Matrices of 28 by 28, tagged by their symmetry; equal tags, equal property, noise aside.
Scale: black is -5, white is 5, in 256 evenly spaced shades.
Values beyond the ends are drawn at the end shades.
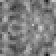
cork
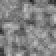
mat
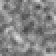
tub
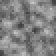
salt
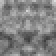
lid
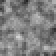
tub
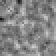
mat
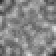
mat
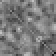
mat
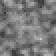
salt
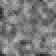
tub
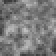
tub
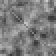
mat
